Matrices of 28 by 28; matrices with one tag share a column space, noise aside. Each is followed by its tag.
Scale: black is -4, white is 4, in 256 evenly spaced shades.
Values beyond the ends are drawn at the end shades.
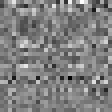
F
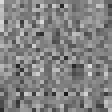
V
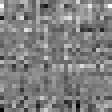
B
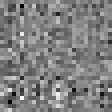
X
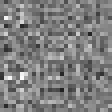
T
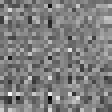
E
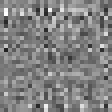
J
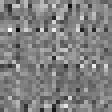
B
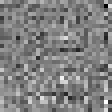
E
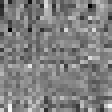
B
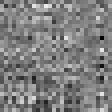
E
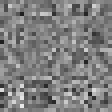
X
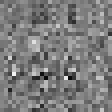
T
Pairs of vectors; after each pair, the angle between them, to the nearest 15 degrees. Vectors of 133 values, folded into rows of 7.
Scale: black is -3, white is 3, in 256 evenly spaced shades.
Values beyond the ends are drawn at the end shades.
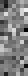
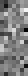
15 degrees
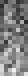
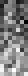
15 degrees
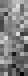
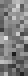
15 degrees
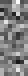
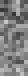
30 degrees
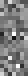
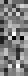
45 degrees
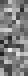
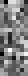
45 degrees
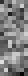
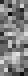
15 degrees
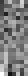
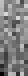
150 degrees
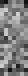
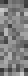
30 degrees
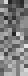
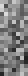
75 degrees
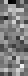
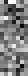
165 degrees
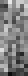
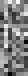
60 degrees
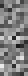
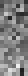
60 degrees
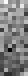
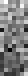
15 degrees
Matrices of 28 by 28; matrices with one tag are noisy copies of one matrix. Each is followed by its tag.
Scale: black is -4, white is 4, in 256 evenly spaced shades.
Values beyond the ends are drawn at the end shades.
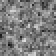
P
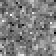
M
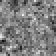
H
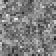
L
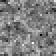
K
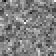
K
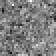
M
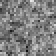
M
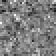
K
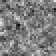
K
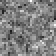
M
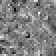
H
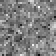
M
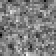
P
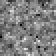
P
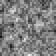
P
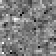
L
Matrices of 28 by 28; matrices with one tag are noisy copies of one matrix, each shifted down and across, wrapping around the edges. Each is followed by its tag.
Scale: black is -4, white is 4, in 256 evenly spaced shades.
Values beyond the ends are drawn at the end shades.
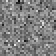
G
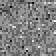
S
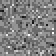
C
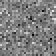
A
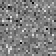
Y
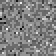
Y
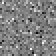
Y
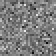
Y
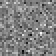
G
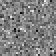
G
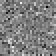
A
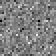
Y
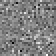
A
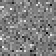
Y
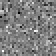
Y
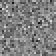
G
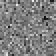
G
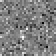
C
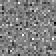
Y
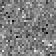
S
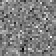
G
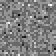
C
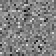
Y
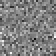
A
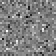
Y
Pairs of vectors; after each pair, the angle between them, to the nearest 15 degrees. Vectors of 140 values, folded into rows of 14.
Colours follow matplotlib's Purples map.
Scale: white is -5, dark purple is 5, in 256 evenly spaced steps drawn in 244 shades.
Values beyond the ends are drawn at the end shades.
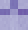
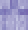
30 degrees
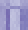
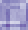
60 degrees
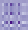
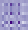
15 degrees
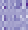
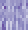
60 degrees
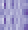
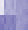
75 degrees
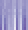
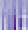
165 degrees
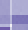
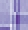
45 degrees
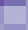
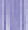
90 degrees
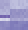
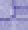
120 degrees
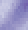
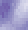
165 degrees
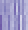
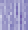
150 degrees
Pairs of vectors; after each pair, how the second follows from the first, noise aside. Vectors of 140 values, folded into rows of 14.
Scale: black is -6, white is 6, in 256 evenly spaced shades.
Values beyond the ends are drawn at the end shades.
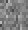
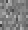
copied.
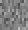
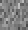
negated.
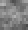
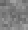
negated, shrunk.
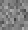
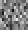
reversed, scaled up.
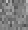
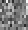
scaled up.
